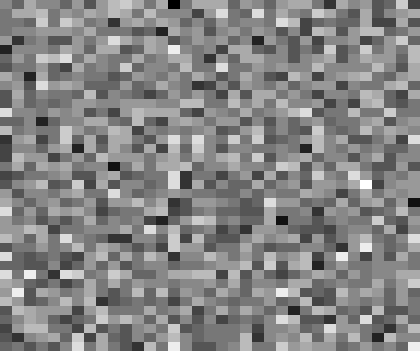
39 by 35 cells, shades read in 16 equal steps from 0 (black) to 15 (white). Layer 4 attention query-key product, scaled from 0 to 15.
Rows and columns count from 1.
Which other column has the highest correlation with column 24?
14
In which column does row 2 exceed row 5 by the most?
22
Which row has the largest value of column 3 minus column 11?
37
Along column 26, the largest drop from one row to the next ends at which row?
17
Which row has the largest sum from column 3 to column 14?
2
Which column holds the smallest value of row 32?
6
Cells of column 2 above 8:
15
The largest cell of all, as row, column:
21, 31
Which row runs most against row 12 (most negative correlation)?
24
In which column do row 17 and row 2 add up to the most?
27
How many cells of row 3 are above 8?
12
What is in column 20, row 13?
7
